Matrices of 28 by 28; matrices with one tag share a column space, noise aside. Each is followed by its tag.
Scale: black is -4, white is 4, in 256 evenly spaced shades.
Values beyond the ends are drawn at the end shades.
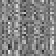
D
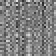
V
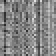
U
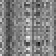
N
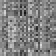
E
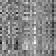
D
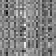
E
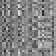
E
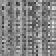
V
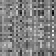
E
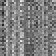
V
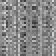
V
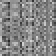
N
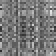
E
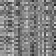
V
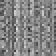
E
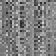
V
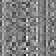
N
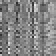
U
